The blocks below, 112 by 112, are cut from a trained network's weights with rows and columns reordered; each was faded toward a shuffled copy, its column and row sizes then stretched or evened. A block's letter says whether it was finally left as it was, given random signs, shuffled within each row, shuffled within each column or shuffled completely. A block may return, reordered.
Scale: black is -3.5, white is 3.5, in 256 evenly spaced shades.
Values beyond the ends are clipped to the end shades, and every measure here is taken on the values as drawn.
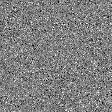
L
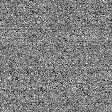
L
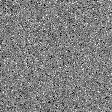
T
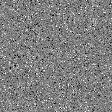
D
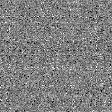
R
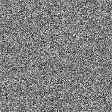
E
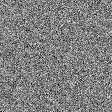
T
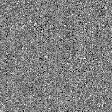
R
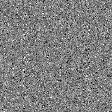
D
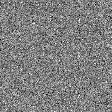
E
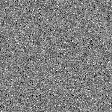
L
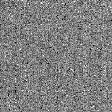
R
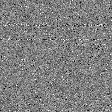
L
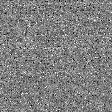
L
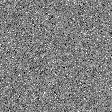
T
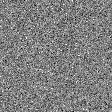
T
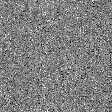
D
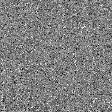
E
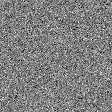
T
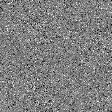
D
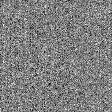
D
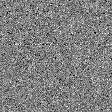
L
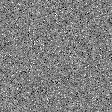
T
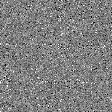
R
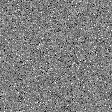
T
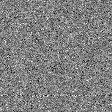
L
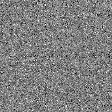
E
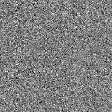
R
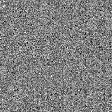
R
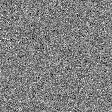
T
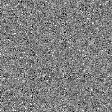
R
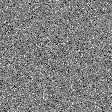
T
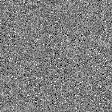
E
